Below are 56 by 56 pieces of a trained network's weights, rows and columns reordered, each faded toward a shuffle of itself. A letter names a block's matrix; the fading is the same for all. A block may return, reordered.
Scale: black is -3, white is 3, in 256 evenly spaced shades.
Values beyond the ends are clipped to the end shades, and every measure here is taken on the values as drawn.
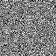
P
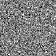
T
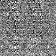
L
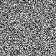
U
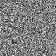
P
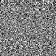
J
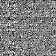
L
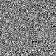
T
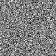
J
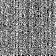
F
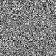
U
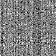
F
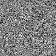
T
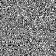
T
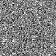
U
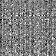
F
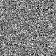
J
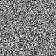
J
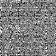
L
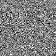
T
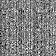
F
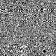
J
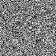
U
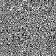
U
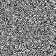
P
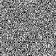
U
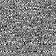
J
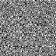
J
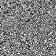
P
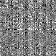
F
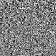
P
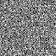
J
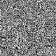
P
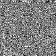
P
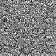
U
